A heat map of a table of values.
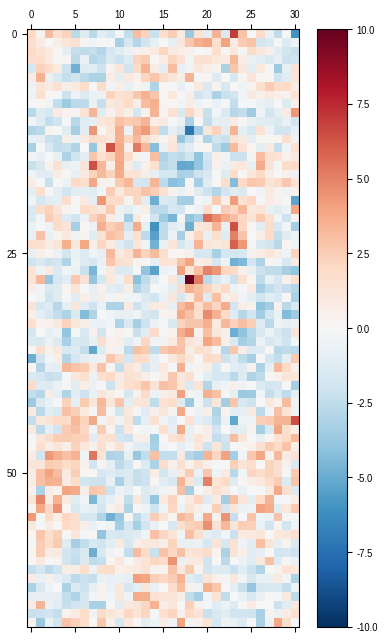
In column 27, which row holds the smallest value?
31
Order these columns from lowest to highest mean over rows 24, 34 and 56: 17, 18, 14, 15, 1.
14, 15, 1, 17, 18
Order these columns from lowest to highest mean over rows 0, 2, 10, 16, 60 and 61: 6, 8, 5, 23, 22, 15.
5, 22, 6, 8, 15, 23
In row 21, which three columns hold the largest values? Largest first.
20, 21, 22
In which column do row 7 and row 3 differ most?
23
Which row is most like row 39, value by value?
61
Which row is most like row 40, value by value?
10
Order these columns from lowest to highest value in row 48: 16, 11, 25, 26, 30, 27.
16, 11, 27, 30, 25, 26
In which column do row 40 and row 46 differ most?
30
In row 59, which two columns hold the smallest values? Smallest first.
7, 22
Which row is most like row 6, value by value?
47
